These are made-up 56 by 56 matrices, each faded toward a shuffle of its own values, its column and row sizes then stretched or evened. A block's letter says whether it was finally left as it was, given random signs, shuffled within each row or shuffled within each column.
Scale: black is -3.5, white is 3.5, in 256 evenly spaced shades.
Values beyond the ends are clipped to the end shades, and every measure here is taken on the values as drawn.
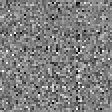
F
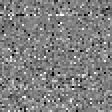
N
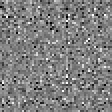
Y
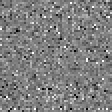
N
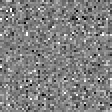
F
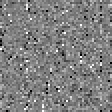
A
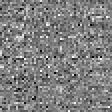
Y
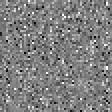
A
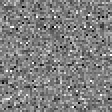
N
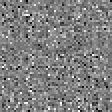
Y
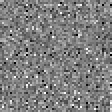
F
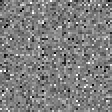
F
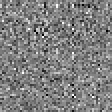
Y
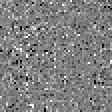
F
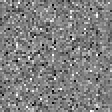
A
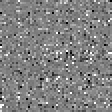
F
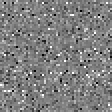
N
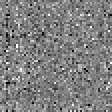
F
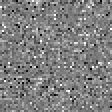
N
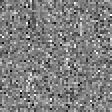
A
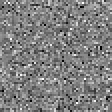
N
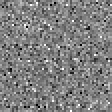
N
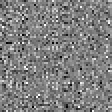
Y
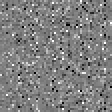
A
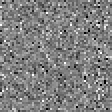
A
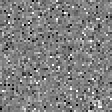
A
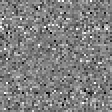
N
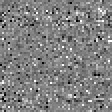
F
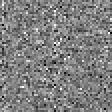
A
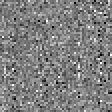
A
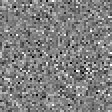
N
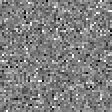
N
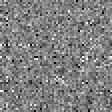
F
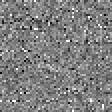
N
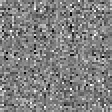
F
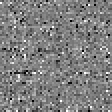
F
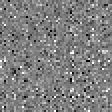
Y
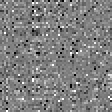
Y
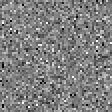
A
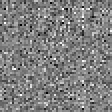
Y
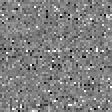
N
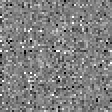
F
